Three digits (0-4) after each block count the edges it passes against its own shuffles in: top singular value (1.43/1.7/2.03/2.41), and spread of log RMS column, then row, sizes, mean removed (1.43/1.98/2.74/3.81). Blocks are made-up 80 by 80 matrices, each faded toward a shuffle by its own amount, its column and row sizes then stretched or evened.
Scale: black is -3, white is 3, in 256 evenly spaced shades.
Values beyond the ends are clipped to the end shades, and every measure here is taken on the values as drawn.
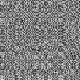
4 0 0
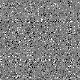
1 2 2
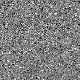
0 0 2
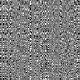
4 3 0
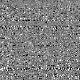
1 1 3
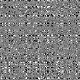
4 2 3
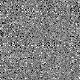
1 1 2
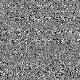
0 0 3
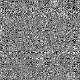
2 2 3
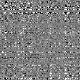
2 2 4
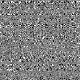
3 1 3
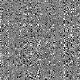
3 3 2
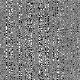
1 4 0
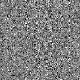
2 2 1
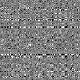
4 2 3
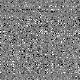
0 2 3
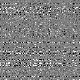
3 2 4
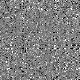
1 2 2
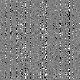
3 4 1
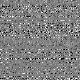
1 1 4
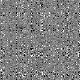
2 3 2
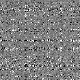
3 2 3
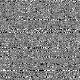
1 0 3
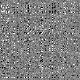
2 3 2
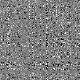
0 3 3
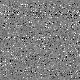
0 0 2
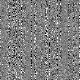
0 4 0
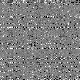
3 1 3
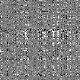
3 3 3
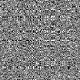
4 2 2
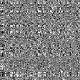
4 2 2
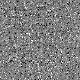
0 1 1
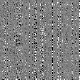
1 4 1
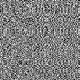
4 0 1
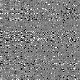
3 1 3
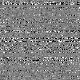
1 0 4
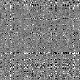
4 2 3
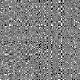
4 3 2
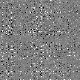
2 2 2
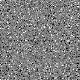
2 1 1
